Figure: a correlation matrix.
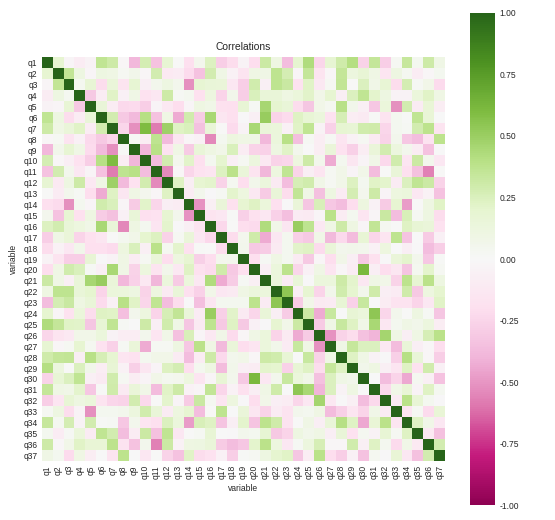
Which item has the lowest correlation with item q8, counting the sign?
q16
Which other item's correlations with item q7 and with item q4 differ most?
q10
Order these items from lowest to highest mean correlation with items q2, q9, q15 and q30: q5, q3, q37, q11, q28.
q37, q5, q28, q11, q3
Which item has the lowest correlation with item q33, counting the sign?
q5
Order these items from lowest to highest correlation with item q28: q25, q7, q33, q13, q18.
q33, q13, q18, q7, q25
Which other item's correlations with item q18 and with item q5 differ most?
q21
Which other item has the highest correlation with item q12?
q7
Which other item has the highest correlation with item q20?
q30
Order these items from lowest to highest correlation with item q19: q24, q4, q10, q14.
q4, q24, q10, q14
